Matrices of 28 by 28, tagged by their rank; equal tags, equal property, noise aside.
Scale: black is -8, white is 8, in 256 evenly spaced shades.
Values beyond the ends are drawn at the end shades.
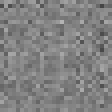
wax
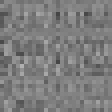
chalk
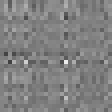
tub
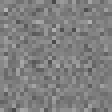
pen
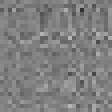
wax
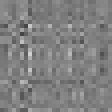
tub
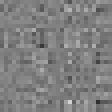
chalk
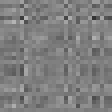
tub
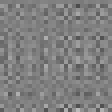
tub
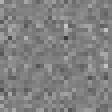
wax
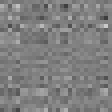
tub
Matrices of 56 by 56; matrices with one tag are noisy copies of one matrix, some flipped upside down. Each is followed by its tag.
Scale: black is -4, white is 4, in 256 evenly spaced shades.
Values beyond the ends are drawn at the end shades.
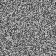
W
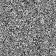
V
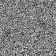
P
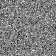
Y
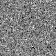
Y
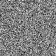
V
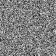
V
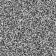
V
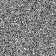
W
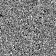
V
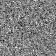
Y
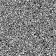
V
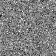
V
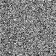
P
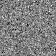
W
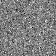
W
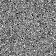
P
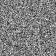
W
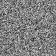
Y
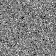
Y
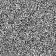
Y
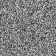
Y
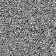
V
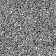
V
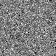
W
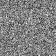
V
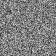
W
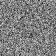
Y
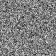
Y
